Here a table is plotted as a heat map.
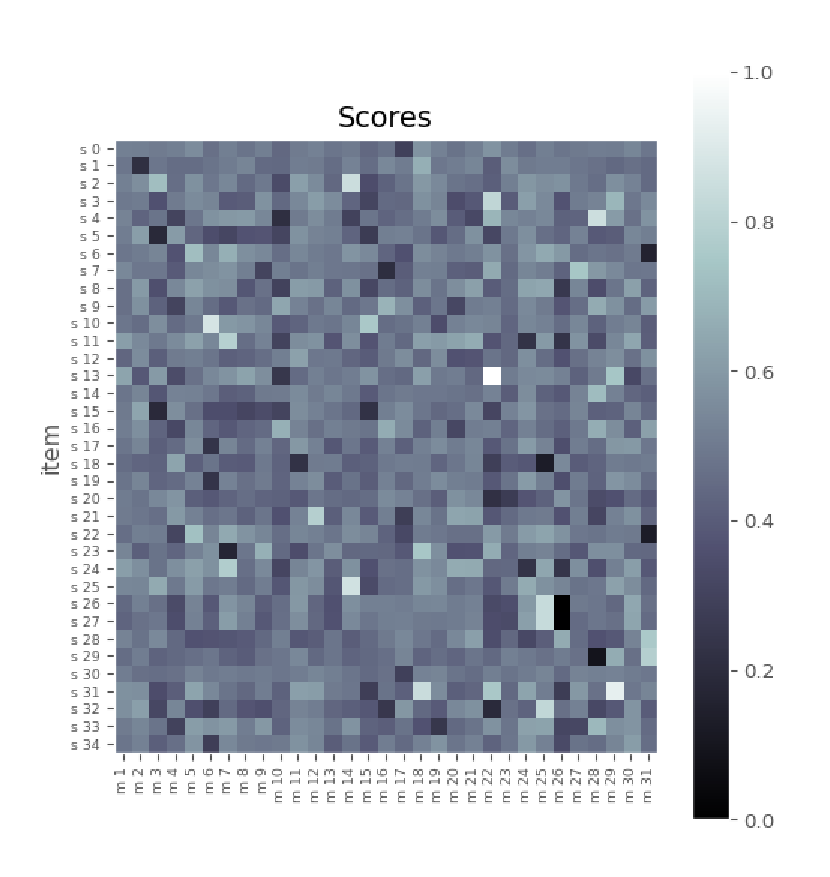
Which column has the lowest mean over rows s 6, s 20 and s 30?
m 31
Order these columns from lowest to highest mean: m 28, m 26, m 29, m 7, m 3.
m 26, m 3, m 28, m 7, m 29
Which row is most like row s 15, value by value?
s 5
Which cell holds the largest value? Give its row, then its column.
s 13, m 22
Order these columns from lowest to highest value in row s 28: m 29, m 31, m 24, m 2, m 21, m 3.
m 24, m 29, m 2, m 3, m 21, m 31
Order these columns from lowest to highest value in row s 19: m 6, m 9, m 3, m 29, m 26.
m 6, m 26, m 3, m 9, m 29
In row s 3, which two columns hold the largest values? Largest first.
m 22, m 29
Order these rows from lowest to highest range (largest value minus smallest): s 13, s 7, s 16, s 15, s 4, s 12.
s 12, s 16, s 15, s 7, s 4, s 13
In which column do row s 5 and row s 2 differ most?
m 3
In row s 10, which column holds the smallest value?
m 19
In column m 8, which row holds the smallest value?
s 15
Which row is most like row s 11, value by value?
s 24
